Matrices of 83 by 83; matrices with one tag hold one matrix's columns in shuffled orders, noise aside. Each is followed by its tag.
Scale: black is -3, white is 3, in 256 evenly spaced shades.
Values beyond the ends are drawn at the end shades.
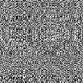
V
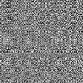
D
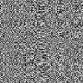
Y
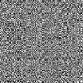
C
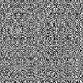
C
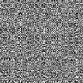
C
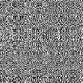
V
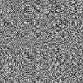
Y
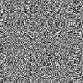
Y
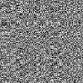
Y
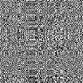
V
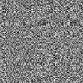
Y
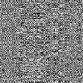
C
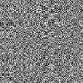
Y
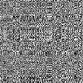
V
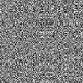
Y
